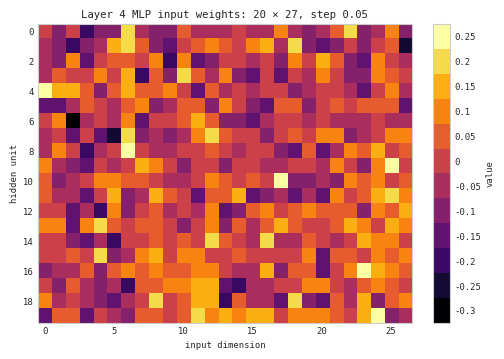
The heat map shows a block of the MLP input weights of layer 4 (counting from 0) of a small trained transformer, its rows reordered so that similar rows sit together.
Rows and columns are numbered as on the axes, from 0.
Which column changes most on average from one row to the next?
4
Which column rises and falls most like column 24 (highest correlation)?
19
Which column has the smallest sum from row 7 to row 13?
2
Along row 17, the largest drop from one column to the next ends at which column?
13
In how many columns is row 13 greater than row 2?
15
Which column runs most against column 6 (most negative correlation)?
8
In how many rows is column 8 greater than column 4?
11
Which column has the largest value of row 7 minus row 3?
12
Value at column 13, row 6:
-0.1
